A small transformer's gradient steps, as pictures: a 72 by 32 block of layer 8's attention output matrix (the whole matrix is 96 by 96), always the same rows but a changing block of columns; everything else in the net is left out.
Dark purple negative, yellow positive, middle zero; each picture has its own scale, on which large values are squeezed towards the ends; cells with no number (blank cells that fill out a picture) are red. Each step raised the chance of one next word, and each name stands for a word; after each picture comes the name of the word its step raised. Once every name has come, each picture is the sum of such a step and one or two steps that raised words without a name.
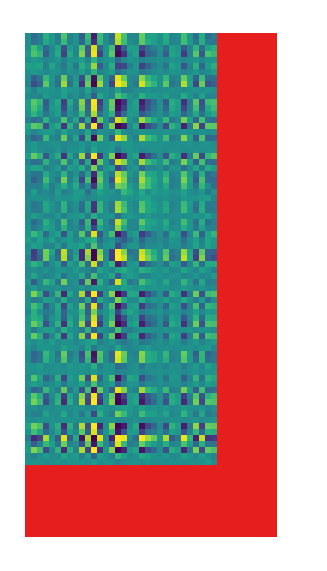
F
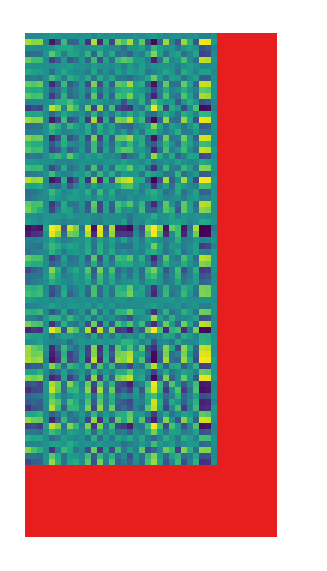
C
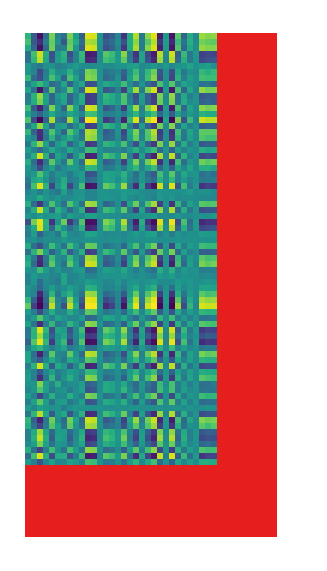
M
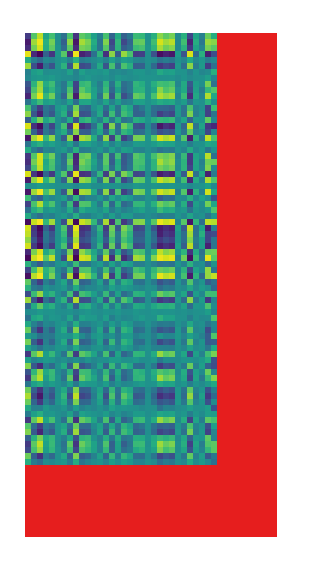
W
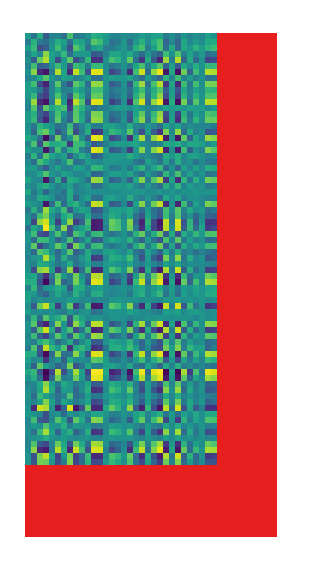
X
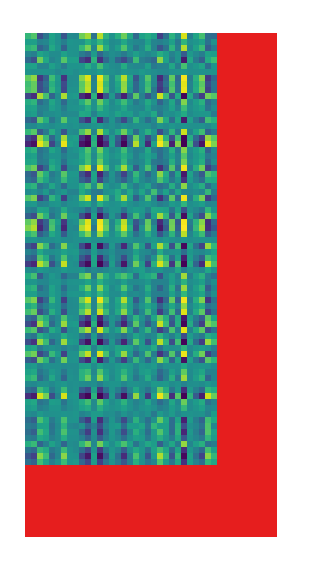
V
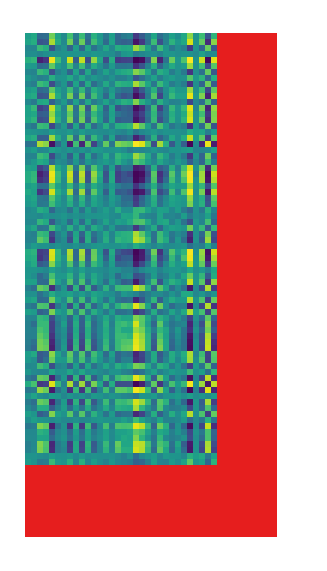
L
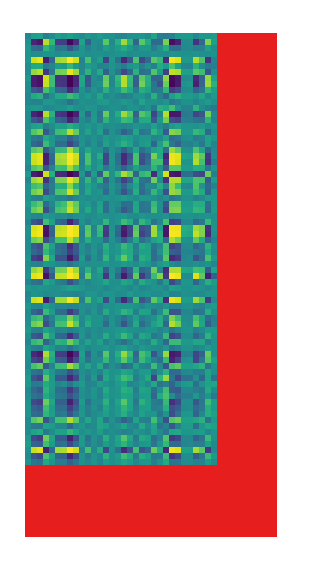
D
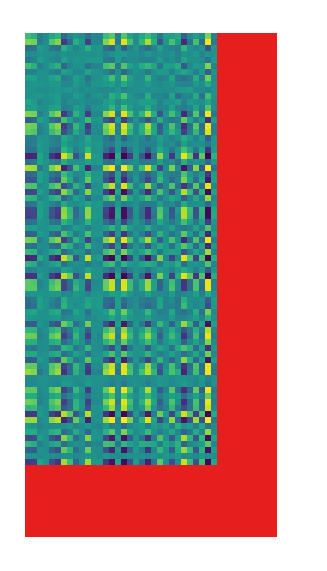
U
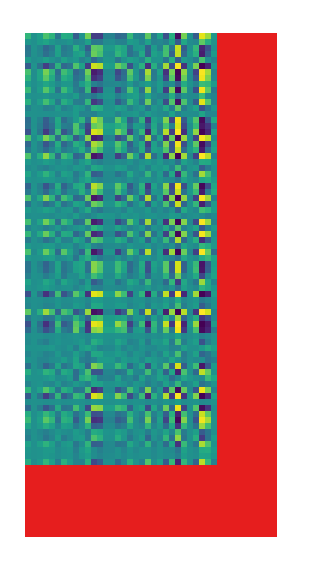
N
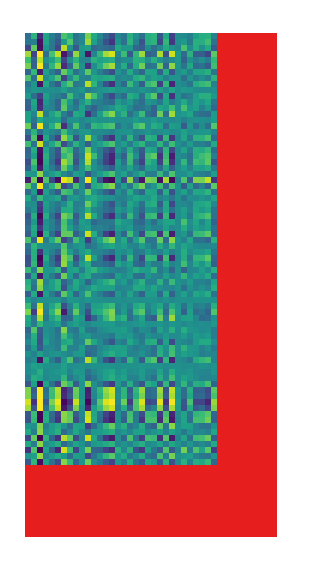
W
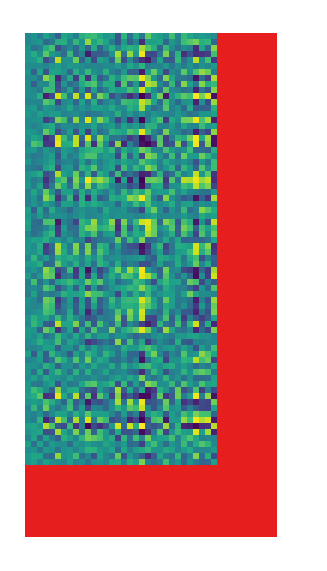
V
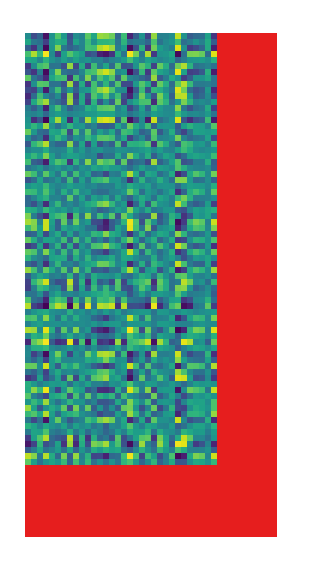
M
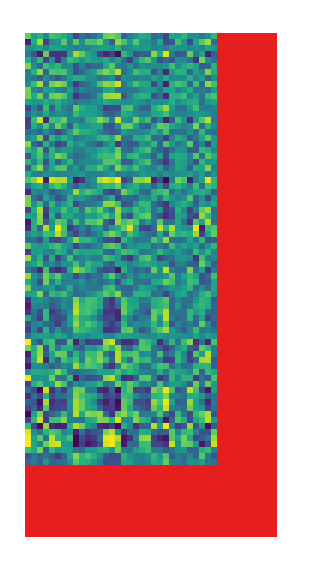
C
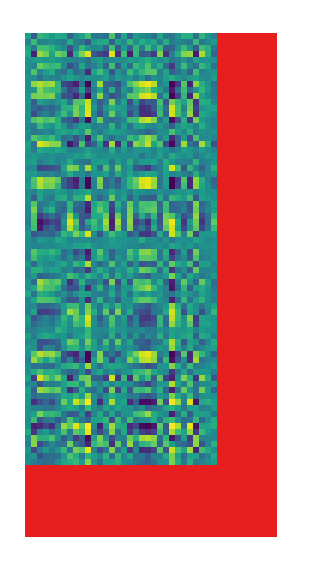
F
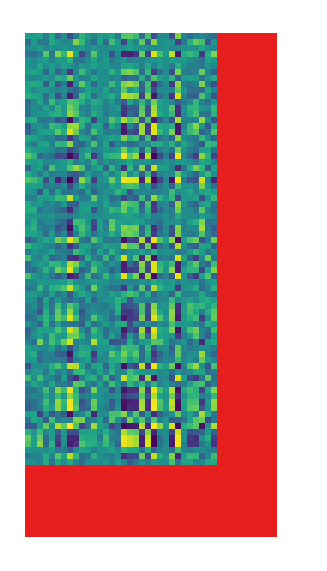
U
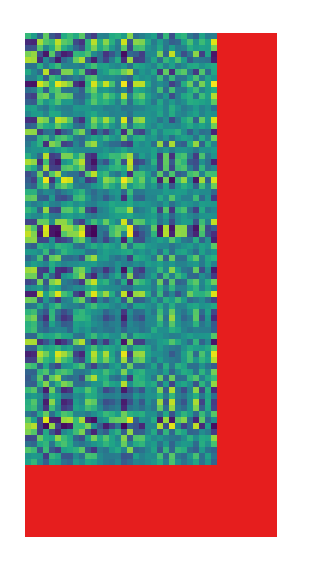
D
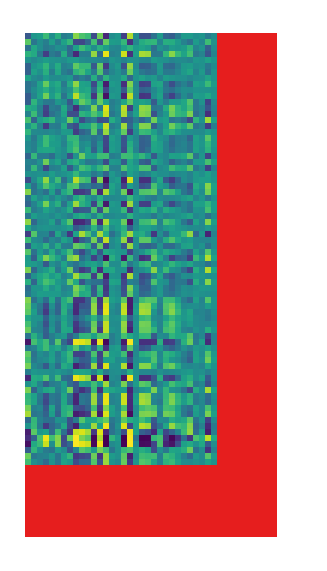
F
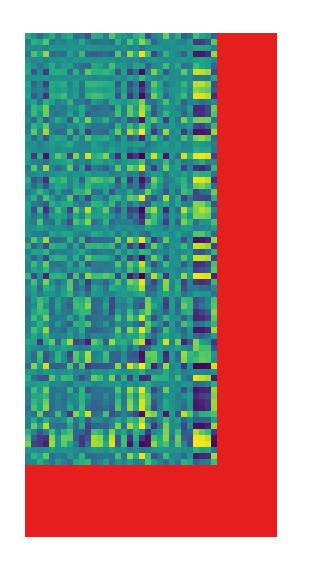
U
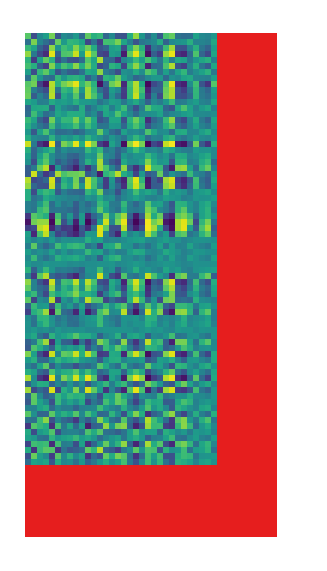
D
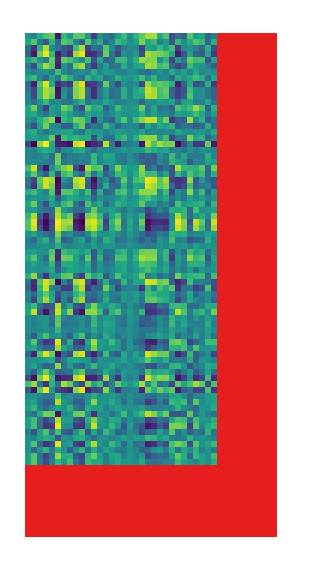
L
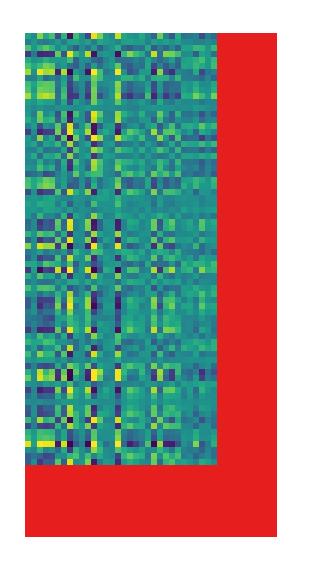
X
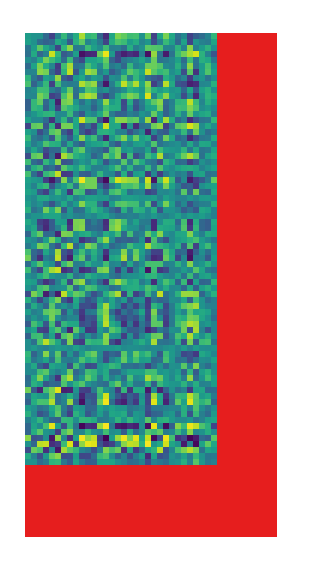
F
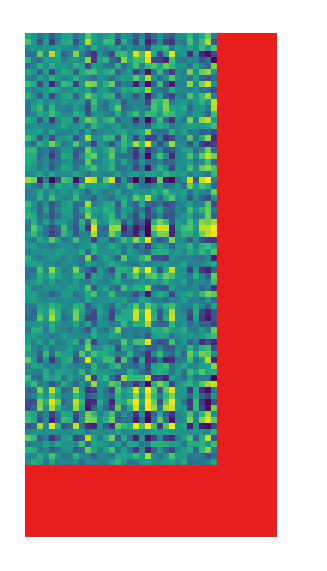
C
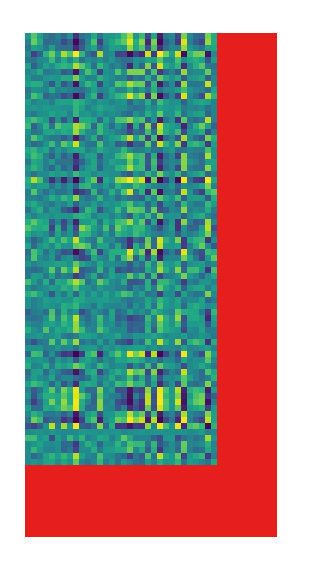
W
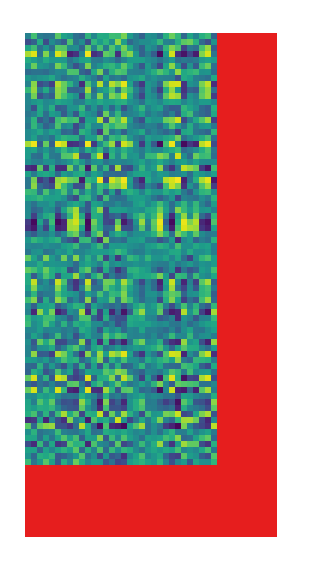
U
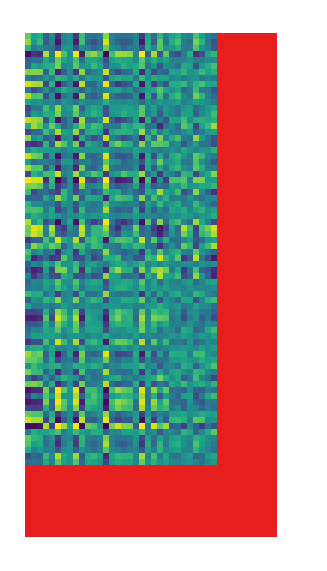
W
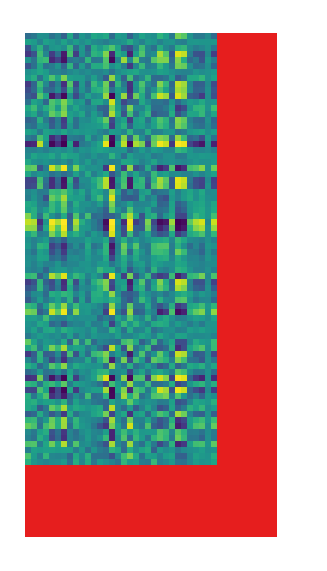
V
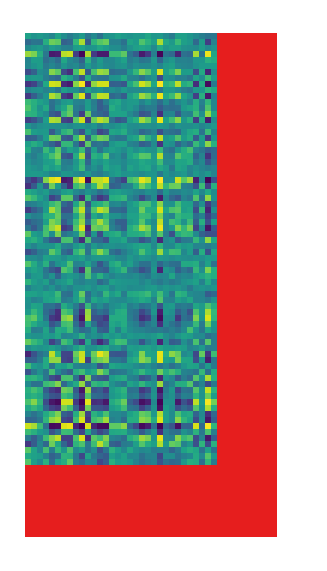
F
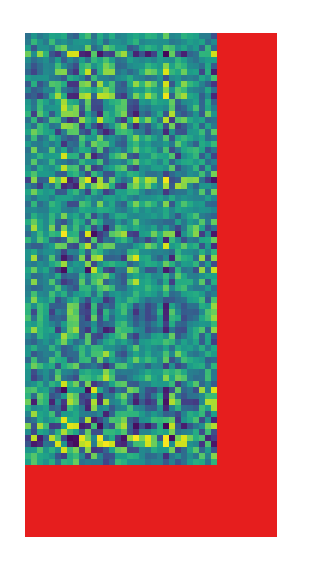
F
